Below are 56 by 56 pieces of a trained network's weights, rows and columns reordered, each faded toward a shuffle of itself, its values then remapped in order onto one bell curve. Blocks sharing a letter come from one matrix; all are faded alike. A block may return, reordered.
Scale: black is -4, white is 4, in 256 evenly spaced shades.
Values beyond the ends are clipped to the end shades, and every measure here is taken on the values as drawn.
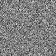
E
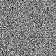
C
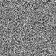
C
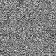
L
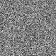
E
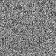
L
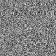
L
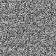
L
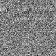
L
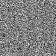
C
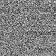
L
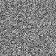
C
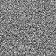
C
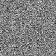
C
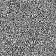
E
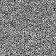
L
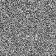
L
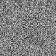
L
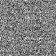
L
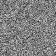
E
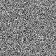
L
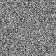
E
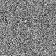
C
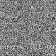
L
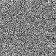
L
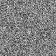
E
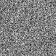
E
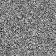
E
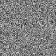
L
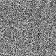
C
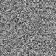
C
